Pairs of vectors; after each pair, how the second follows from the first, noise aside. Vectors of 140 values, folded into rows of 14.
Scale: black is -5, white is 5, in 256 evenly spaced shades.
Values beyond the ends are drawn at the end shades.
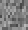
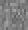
reversed, negated, shrunk.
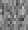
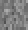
reversed, negated, shrunk.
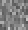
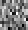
negated, scaled up.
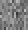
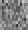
wrapped around, negated.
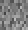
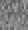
reversed, negated, shrunk.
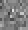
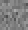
reversed, negated, shrunk.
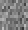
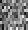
negated, scaled up.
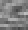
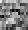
reversed, negated, scaled up.
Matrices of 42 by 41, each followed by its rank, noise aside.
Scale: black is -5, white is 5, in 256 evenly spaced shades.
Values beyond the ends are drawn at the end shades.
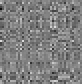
three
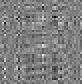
three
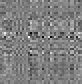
three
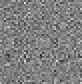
six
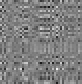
three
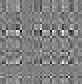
two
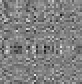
four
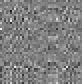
four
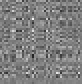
three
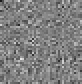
six
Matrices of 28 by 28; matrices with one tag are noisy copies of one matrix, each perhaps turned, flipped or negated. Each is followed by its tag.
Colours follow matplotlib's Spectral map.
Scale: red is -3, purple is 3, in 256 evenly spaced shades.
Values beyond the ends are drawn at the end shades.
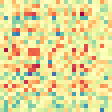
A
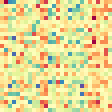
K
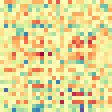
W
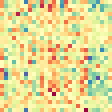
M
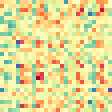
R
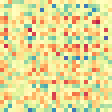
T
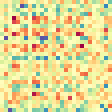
T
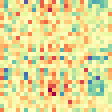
M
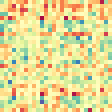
R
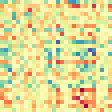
M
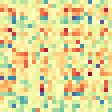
R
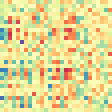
W
